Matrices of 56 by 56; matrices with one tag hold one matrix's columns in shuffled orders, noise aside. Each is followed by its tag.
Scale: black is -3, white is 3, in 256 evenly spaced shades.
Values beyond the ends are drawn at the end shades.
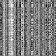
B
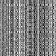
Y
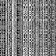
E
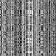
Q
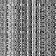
Y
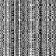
E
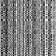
E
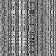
Q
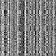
Q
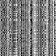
E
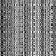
Y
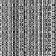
Y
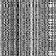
B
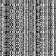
Y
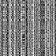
E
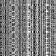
Y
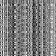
Y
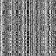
Q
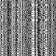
E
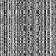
Q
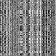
Q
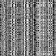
B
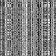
B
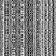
E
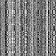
Q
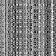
Y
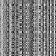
Y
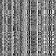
Q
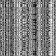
B
